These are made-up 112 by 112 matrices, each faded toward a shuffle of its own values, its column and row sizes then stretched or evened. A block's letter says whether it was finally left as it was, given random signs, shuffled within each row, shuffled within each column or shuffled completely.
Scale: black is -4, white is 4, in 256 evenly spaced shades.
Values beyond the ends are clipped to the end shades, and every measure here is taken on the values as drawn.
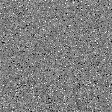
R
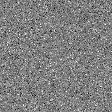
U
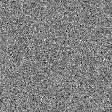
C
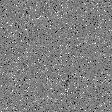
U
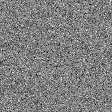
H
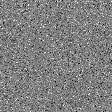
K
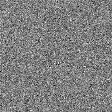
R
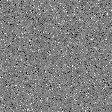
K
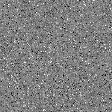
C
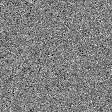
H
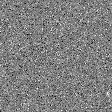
K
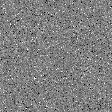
R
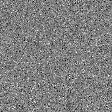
R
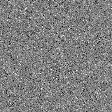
U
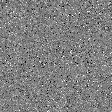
K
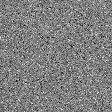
K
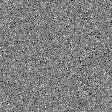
U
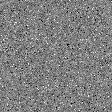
H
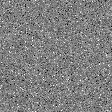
H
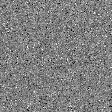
R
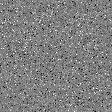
H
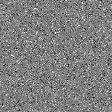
R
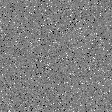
H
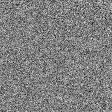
K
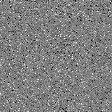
C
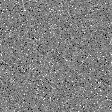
K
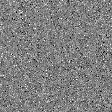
C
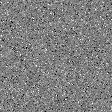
H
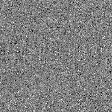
C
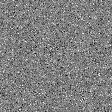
K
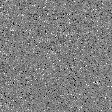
C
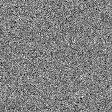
K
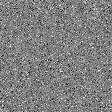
K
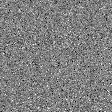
K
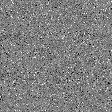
K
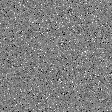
H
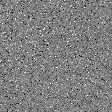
H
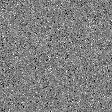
U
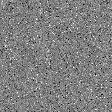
U
